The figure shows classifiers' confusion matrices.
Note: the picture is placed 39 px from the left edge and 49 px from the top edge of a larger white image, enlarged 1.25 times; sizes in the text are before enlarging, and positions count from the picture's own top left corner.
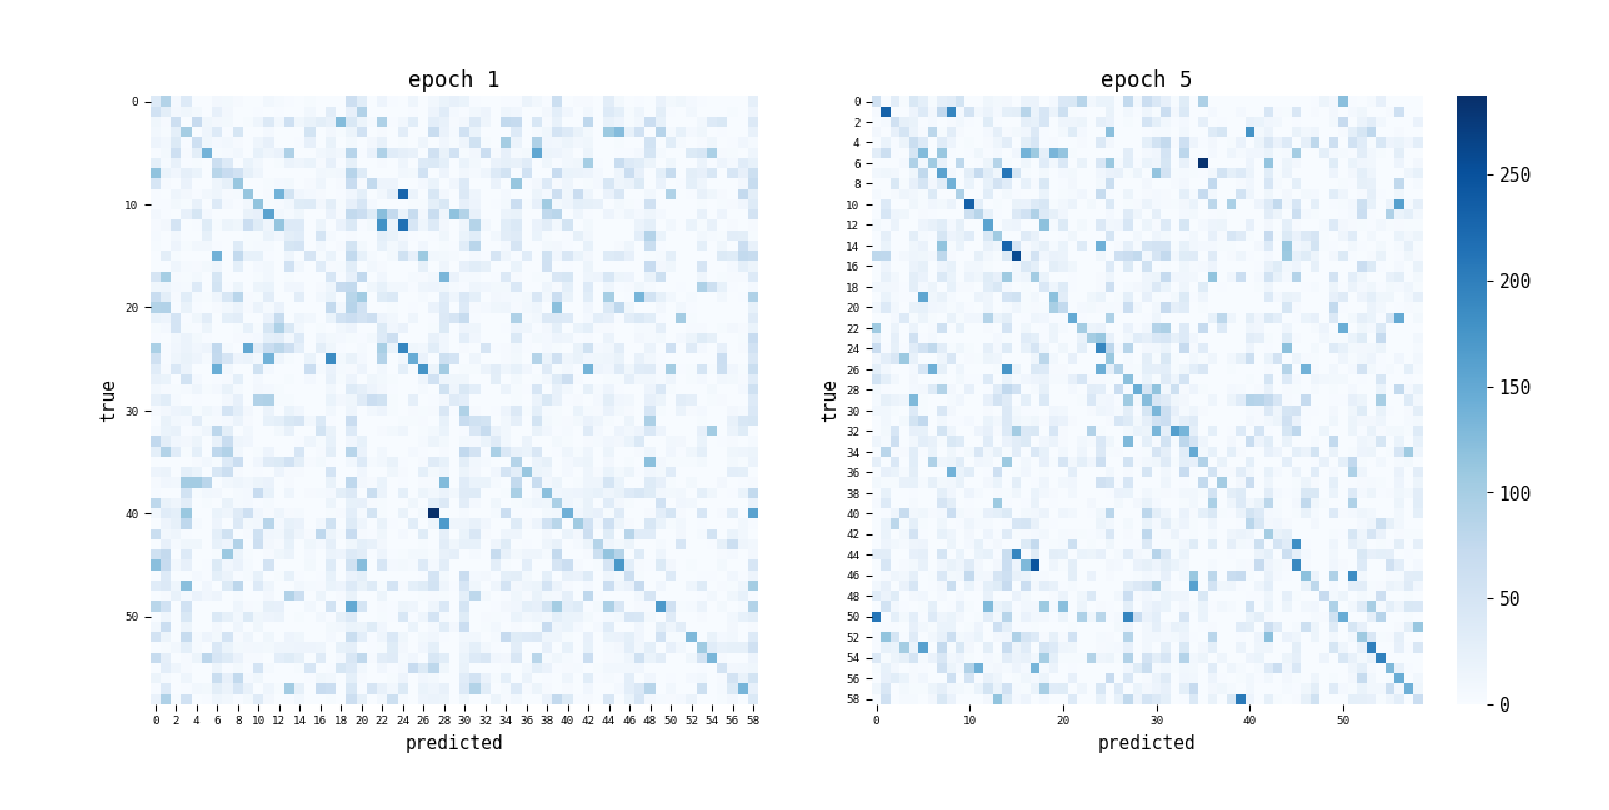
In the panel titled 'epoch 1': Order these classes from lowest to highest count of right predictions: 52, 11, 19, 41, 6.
6, 19, 41, 52, 11
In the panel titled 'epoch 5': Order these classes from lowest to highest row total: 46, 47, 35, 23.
23, 35, 47, 46
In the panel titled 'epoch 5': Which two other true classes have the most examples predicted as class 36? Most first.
17, 39
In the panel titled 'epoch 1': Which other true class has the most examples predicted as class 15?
26
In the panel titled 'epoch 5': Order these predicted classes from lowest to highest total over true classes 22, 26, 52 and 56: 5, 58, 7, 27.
58, 5, 7, 27
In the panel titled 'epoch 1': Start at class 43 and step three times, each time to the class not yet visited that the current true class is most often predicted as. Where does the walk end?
48
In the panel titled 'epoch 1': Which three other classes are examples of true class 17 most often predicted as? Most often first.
28, 1, 20
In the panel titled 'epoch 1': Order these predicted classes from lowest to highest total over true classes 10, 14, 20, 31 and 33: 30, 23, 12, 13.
23, 12, 13, 30
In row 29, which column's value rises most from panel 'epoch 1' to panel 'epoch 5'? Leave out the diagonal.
4
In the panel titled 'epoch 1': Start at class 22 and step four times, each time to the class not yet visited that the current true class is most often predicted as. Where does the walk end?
50
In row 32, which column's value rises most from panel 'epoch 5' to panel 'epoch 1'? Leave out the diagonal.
54
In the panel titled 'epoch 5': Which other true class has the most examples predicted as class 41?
29
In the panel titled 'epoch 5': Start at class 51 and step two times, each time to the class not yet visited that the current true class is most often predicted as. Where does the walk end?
39
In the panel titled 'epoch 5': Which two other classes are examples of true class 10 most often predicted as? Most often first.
56, 38
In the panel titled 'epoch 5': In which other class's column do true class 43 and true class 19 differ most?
45
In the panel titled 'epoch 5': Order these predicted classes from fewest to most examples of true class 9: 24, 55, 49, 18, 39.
55, 18, 49, 39, 24
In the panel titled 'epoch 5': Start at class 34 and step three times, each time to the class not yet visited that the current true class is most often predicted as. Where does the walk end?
25
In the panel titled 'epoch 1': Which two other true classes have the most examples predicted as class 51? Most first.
21, 43
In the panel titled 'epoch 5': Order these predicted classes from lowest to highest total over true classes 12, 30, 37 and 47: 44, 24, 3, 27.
3, 44, 24, 27
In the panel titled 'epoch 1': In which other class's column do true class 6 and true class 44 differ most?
42
